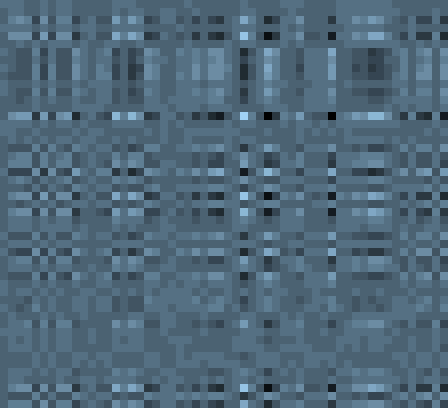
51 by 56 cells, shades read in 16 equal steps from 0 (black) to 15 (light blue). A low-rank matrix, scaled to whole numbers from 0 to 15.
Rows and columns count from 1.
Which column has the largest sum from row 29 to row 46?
42
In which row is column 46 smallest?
22
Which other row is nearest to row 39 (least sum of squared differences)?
13
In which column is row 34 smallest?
34
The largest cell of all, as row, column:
15, 31
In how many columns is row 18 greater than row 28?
13
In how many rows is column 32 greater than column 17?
17
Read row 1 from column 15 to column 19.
8 8 8 7 7
